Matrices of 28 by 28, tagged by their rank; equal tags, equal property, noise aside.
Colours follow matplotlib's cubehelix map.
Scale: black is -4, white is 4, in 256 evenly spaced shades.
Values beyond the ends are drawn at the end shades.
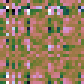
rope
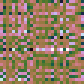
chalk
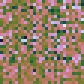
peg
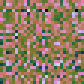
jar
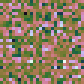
peg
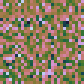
peg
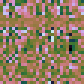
jar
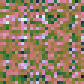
jar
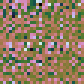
jar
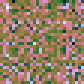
peg
